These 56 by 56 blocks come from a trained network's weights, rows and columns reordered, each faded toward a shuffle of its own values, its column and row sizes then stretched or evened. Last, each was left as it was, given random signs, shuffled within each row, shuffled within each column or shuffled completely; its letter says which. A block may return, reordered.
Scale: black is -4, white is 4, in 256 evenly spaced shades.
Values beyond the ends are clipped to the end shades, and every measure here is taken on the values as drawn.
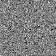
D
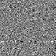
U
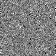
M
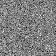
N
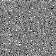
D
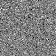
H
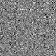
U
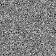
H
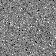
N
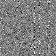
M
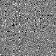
U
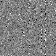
M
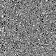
M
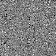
M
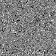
H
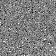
H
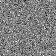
N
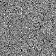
M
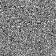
H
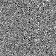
M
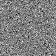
N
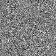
M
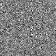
D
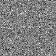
D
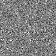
H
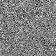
H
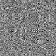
U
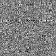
U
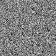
M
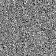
M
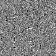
M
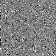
D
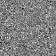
D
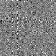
U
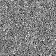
N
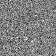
H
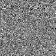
D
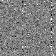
M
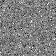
N
